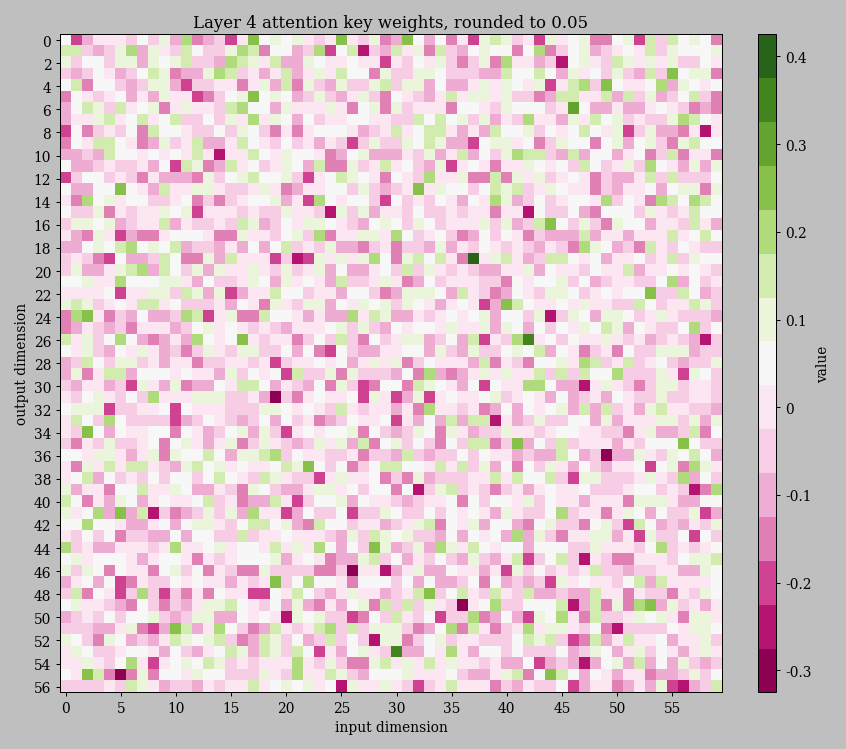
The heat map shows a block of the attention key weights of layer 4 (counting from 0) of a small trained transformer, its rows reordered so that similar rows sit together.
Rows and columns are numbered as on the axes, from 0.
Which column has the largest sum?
57
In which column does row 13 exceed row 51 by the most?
32
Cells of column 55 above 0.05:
17
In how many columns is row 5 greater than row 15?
30
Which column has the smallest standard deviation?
3
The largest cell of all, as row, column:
19, 37
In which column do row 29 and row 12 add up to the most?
33
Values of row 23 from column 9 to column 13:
0 0.05 -0.05 -0.05 -0.05
